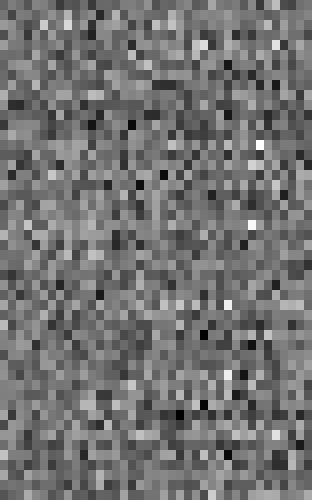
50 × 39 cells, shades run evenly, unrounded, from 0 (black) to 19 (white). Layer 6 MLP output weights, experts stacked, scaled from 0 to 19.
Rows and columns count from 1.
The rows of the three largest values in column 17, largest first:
39, 6, 42
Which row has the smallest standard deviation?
36
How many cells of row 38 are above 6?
35
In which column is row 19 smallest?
18
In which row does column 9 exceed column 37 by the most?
3
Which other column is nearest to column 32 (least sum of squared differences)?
27
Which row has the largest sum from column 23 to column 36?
44
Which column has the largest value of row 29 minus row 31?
12
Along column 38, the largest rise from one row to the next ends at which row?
43
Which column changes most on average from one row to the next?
29
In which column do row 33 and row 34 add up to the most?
1
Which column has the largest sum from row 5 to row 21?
31
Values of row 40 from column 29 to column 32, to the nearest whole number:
14 2 5 9
